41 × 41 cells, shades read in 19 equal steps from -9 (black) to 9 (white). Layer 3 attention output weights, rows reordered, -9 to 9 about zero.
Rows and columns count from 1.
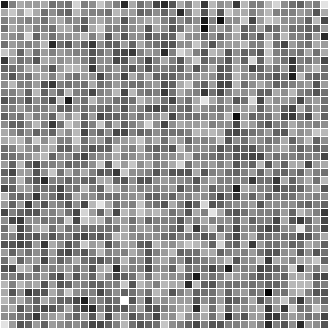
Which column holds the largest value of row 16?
19
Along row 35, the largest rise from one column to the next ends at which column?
26
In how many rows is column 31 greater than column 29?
28
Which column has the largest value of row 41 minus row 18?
21
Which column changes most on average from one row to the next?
13
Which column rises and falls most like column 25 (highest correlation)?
34
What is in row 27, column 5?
-3
